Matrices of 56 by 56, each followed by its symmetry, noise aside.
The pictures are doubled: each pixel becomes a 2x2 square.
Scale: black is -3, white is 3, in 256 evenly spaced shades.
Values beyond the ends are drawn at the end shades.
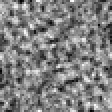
same after a half turn.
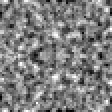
mirrored top to bottom.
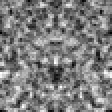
mirrored left to right.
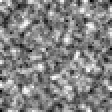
symmetric.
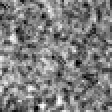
no symmetry.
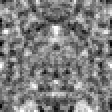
mirrored left to right.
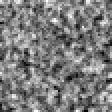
no symmetry.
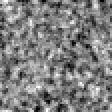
no symmetry.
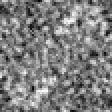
same after a half turn.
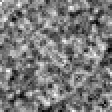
symmetric.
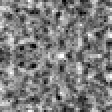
mirrored top to bottom.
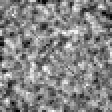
symmetric.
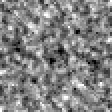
same after a half turn.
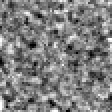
no symmetry.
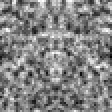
mirrored left to right.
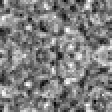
mirrored top to bottom.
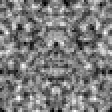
mirrored left to right.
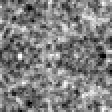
mirrored top to bottom.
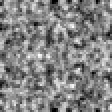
mirrored top to bottom.
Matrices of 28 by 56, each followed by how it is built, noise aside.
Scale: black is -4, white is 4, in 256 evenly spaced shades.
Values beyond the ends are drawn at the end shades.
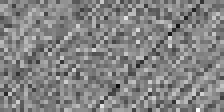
Hankel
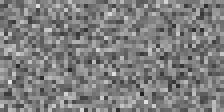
noise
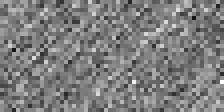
Hankel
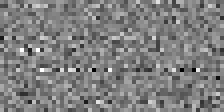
uneven rows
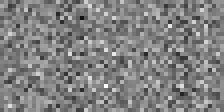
repeating rows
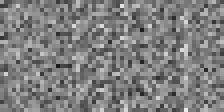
repeating rows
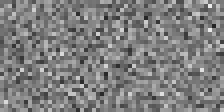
noise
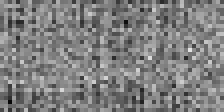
blocks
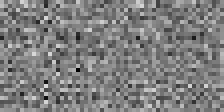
low rank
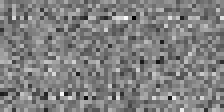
uneven rows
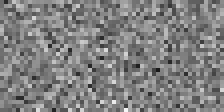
noise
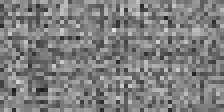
blocks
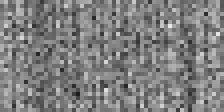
blocks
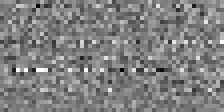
uneven rows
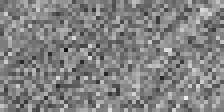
Hankel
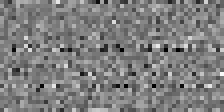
uneven rows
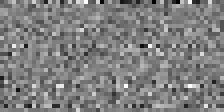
uneven rows
